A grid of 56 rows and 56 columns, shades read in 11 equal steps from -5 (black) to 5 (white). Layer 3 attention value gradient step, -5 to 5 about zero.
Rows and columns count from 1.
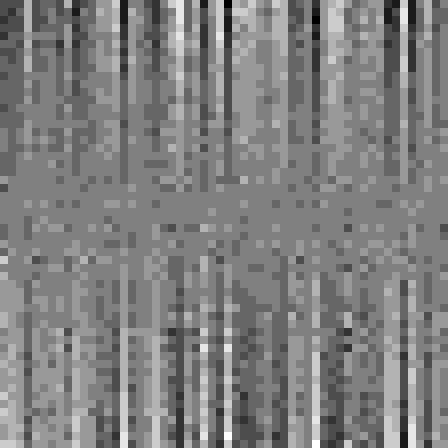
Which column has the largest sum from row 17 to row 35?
51
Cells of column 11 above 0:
18
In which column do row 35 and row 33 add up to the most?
1
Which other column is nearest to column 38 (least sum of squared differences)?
5
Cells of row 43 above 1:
5
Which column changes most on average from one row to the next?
44
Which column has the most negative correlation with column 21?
46
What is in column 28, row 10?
2
